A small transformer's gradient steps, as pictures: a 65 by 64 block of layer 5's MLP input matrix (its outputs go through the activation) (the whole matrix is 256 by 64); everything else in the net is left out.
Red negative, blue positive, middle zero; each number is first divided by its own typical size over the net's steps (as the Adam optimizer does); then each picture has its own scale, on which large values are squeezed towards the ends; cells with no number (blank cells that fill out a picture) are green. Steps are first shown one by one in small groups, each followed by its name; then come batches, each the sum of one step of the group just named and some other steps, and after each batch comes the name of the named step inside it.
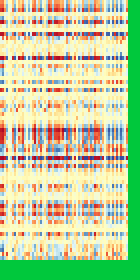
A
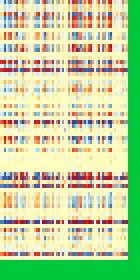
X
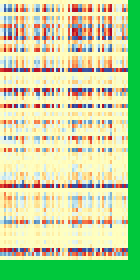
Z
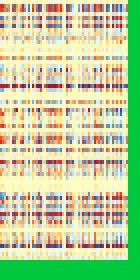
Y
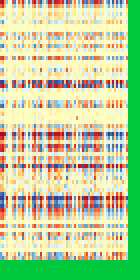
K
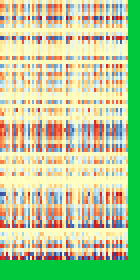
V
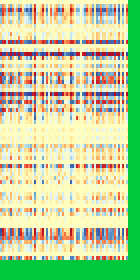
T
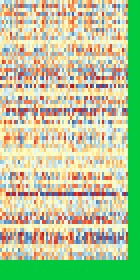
X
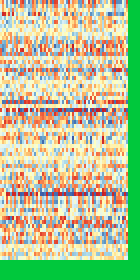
X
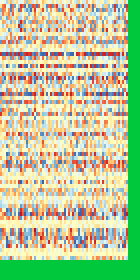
T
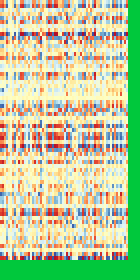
V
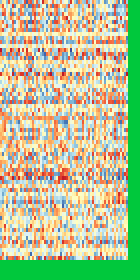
V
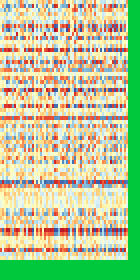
Z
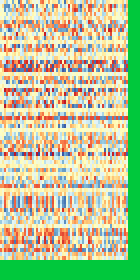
Z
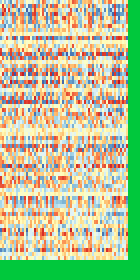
T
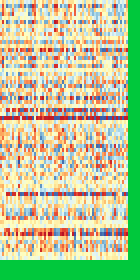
A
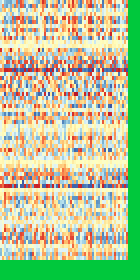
Z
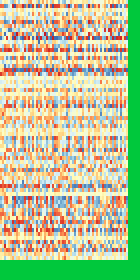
Z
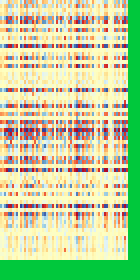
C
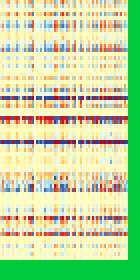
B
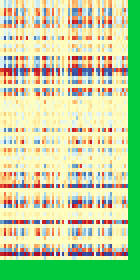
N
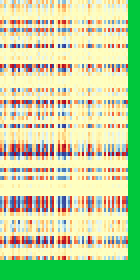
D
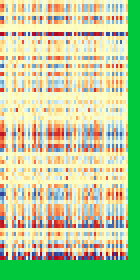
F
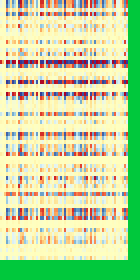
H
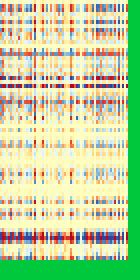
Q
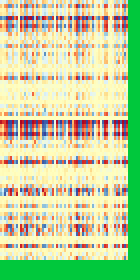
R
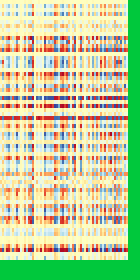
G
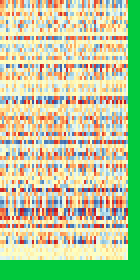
B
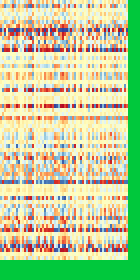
G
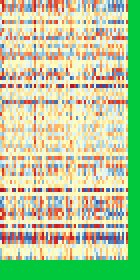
Q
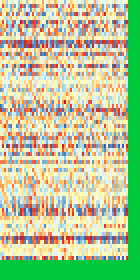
D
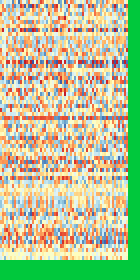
H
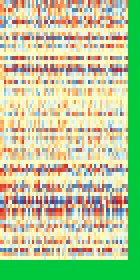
N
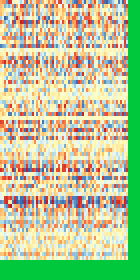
C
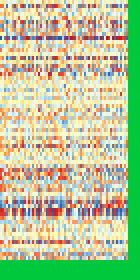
N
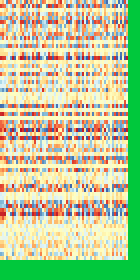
C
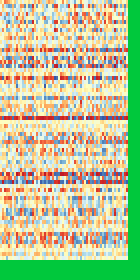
G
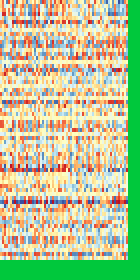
N
